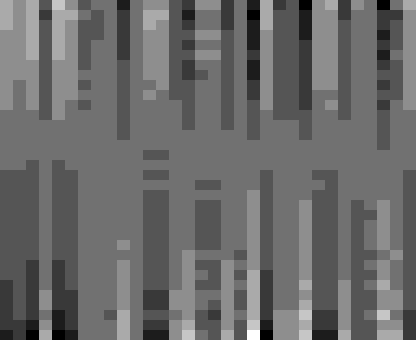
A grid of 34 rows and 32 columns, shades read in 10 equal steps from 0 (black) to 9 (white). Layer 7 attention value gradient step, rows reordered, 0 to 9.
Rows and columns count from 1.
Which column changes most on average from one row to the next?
30
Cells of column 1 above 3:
17
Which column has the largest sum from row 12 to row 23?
20
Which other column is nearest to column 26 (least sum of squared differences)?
32
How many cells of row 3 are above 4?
11
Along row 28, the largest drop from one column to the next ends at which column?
21
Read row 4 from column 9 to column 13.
4 2 4 5 5
